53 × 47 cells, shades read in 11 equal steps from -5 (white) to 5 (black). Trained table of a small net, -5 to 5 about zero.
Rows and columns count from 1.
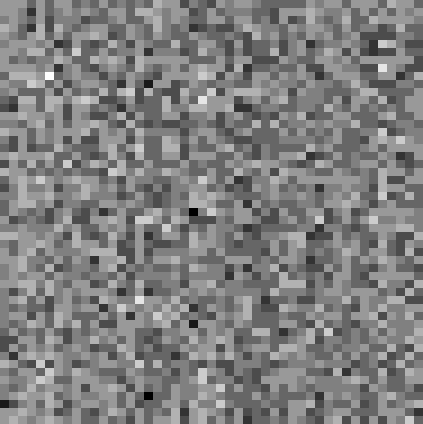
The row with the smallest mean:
23
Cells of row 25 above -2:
39
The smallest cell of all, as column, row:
6, 10
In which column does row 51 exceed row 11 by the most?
1
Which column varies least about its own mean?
38
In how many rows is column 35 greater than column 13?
23
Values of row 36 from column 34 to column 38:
-2 2 0 1 -1
